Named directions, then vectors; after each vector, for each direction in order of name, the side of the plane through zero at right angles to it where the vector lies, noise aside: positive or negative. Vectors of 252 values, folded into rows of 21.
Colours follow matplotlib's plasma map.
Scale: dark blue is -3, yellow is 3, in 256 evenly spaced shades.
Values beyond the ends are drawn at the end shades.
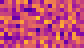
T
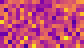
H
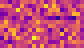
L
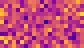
positive, negative, negative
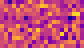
negative, positive, negative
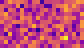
positive, negative, positive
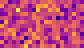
negative, positive, positive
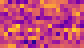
negative, positive, negative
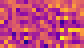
positive, negative, negative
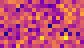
positive, negative, positive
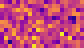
positive, positive, negative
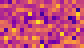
positive, positive, negative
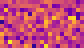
negative, negative, positive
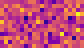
positive, positive, negative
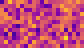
positive, negative, positive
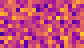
positive, negative, negative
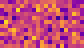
negative, positive, positive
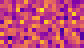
negative, positive, positive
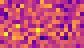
negative, positive, negative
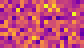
negative, positive, positive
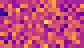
negative, positive, positive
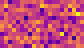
positive, positive, negative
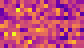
negative, positive, negative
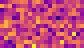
positive, positive, positive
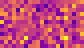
positive, negative, negative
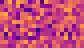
positive, negative, positive
